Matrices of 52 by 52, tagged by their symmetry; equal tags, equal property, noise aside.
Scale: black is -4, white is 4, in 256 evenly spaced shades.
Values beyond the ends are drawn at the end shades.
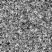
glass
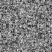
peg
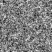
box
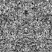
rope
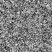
box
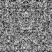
rope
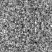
peg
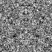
rope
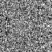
peg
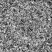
glass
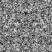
rope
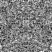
rope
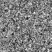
box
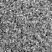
box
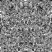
rope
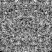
rope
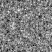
peg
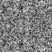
peg
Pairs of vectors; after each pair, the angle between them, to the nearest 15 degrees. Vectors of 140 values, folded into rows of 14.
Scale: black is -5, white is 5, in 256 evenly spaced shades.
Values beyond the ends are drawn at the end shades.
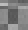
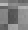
15 degrees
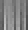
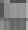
105 degrees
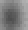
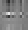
105 degrees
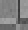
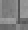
15 degrees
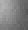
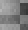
45 degrees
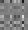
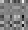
165 degrees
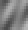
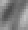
120 degrees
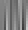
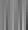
150 degrees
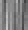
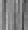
15 degrees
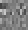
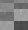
90 degrees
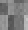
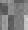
15 degrees
